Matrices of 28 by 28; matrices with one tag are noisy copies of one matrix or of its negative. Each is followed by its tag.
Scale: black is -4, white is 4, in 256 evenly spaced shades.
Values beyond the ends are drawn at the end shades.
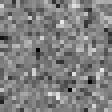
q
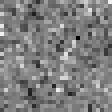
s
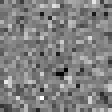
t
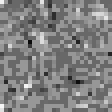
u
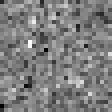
u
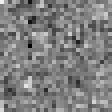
u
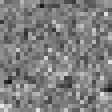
t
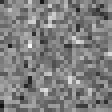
u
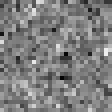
s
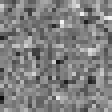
q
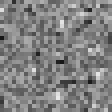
q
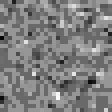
q
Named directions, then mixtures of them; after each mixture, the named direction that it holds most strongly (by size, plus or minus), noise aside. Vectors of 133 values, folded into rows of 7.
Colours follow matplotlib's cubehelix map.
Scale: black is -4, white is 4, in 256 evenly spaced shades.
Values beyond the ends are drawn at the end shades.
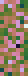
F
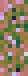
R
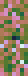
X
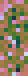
R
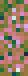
R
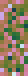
R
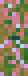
X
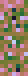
R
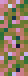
R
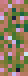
R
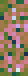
R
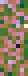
F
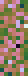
F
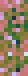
R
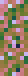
R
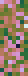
F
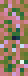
X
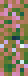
X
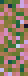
F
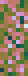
F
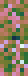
X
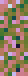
R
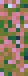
F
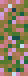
R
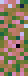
F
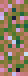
R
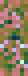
X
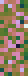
F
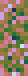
R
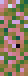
F
